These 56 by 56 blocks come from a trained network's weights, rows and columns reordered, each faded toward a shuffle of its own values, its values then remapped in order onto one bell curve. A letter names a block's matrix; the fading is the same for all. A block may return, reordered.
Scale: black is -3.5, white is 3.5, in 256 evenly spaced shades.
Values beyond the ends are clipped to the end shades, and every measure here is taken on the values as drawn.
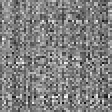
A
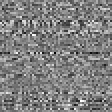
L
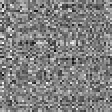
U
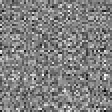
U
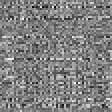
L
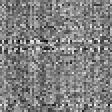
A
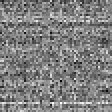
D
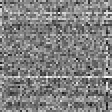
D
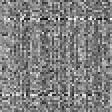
A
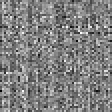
A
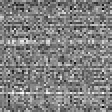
D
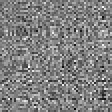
U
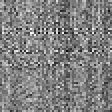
A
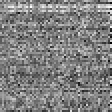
D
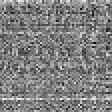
D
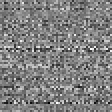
L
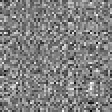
U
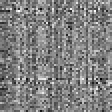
A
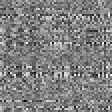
L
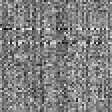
A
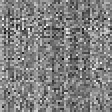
A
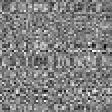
U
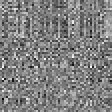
U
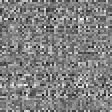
L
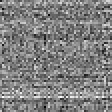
D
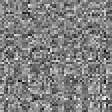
U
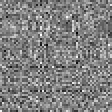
U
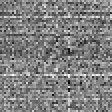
D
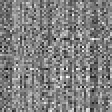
A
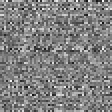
L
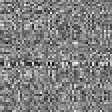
U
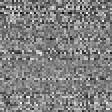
L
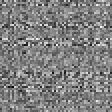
L
